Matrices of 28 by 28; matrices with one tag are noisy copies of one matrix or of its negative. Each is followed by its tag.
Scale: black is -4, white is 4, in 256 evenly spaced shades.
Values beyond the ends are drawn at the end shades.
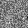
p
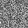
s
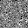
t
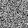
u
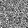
s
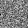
p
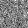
t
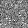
p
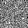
p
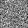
p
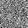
s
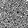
u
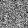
t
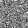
t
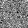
u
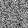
t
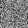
p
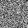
u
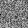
p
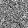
t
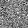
u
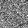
u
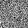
s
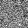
t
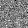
t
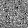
p
